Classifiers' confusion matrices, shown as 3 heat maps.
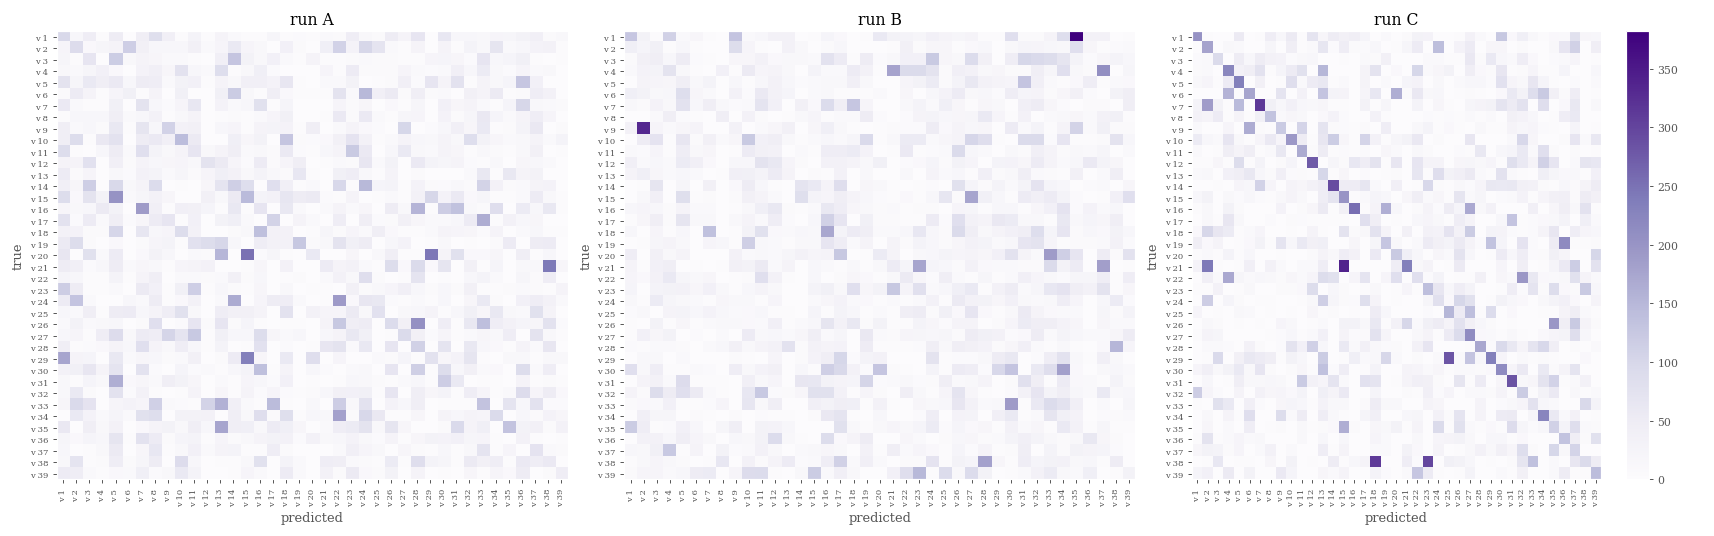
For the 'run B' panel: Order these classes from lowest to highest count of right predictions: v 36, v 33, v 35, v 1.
v 35, v 36, v 33, v 1
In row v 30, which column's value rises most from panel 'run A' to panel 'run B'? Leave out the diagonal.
v 34
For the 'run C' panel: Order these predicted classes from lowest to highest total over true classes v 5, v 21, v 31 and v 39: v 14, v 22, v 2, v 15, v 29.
v 29, v 14, v 22, v 2, v 15
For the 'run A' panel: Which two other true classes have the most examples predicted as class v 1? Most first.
v 29, v 23
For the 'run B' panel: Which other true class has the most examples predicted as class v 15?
v 39
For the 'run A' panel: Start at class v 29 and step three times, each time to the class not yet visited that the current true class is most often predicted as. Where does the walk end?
v 36
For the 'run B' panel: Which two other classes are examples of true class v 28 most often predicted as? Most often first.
v 38, v 13
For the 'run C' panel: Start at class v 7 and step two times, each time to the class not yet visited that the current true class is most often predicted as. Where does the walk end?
v 24
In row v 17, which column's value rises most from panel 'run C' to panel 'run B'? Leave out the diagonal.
v 16
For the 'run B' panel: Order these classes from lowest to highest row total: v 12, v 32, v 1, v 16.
v 16, v 12, v 32, v 1
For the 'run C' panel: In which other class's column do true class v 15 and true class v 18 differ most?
v 27
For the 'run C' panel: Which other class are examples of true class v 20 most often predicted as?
v 39
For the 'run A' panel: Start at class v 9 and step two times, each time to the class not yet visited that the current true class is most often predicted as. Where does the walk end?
v 11
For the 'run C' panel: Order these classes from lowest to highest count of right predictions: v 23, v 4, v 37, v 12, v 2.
v 37, v 23, v 2, v 4, v 12
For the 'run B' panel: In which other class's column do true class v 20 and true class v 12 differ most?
v 33
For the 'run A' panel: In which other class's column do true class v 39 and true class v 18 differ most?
v 16
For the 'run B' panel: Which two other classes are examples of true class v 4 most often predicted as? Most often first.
v 37, v 21
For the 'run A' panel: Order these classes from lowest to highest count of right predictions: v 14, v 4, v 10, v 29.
v 4, v 29, v 14, v 10
